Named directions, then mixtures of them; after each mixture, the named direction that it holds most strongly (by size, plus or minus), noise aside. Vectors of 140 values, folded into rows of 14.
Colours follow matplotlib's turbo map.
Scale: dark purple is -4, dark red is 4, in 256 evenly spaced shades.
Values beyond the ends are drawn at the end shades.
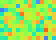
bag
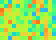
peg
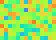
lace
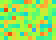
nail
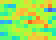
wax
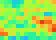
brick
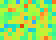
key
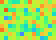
lace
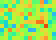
key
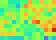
brick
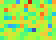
key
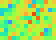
peg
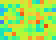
bag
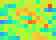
wax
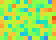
lace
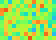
peg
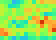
brick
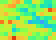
wax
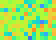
nail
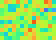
key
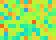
lace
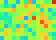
key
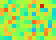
peg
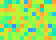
key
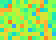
peg
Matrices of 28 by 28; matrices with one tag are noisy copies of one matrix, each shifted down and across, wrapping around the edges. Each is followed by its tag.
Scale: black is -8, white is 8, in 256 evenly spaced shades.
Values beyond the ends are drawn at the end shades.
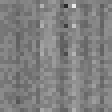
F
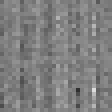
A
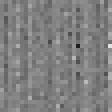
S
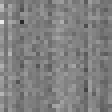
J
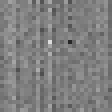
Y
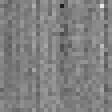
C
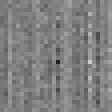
S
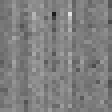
A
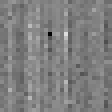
A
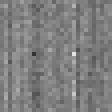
C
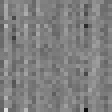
S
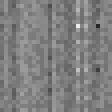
J
